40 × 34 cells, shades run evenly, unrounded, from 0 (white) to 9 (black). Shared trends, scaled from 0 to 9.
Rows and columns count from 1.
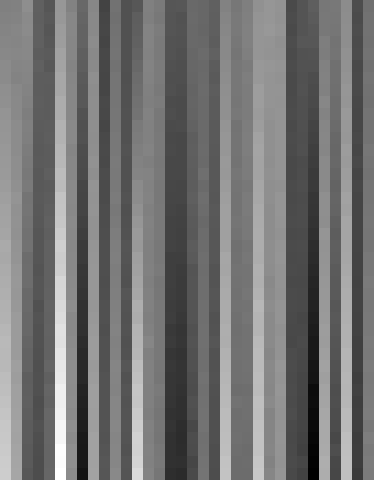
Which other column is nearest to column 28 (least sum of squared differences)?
27
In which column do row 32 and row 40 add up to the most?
29
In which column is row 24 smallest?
6
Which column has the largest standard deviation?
13
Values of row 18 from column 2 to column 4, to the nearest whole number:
4 5 6
